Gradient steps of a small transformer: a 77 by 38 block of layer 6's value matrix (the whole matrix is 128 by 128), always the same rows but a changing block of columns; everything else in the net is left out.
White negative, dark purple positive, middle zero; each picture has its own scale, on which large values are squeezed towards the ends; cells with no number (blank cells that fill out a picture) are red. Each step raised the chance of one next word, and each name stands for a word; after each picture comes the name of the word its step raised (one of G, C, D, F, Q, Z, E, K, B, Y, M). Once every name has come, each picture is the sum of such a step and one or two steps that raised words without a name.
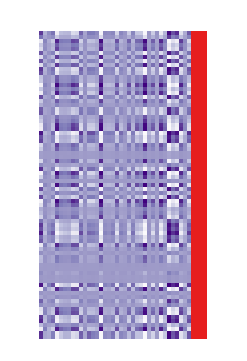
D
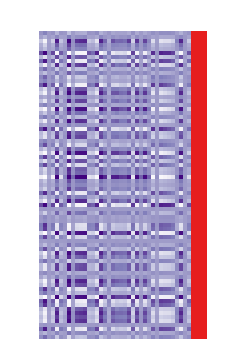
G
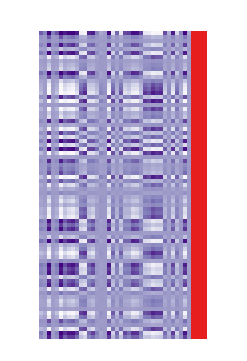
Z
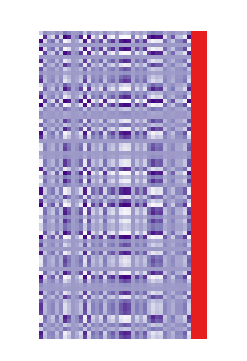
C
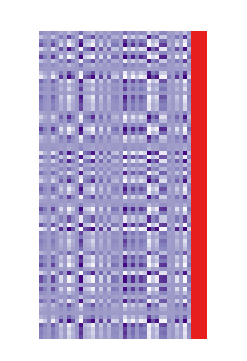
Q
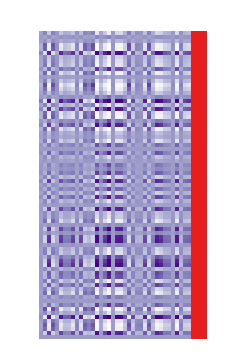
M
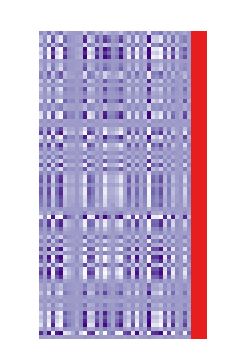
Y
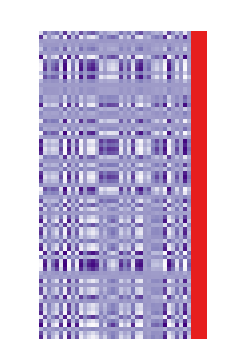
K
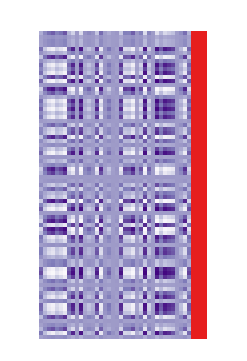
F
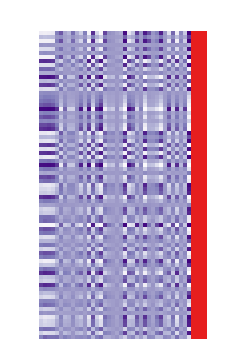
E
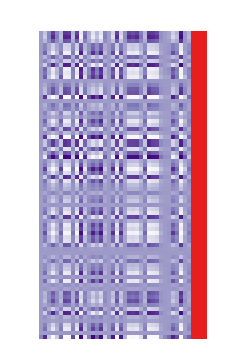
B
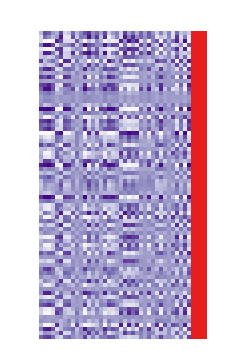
E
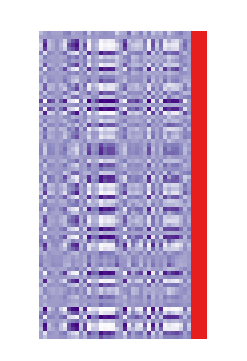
M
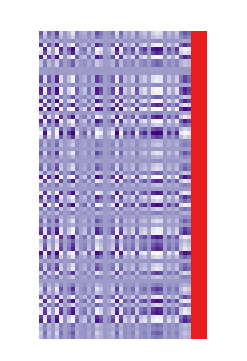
G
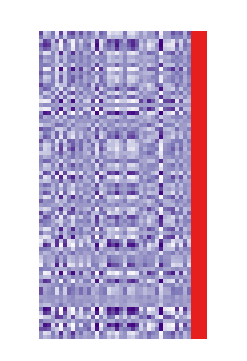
M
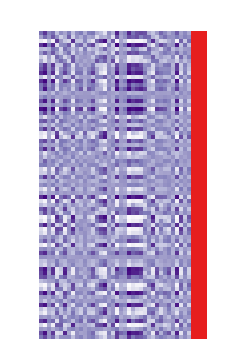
F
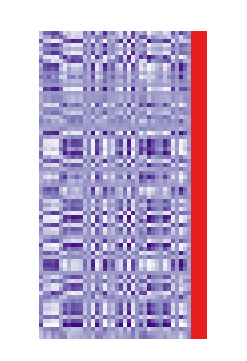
K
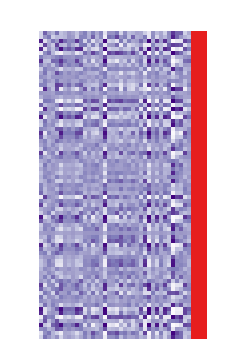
M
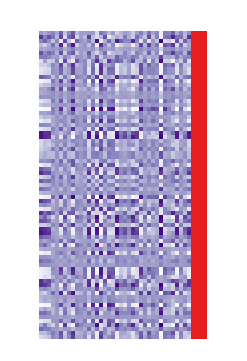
F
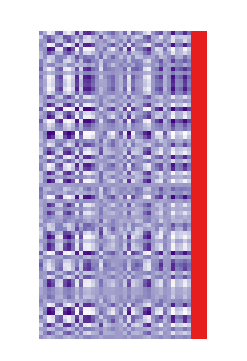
K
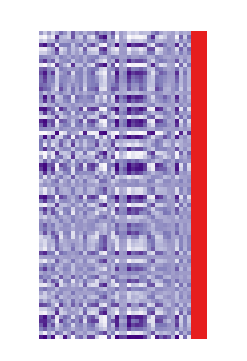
B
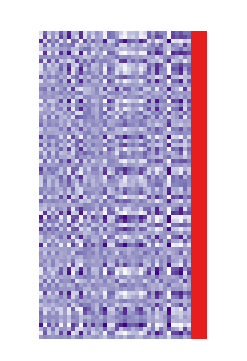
F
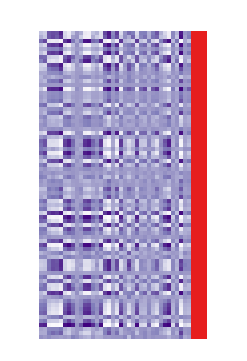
K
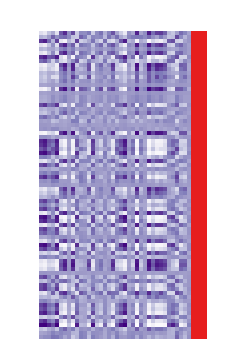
K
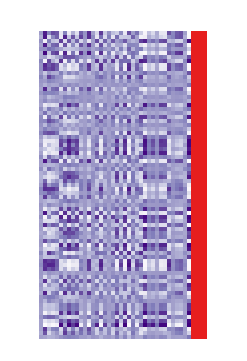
K
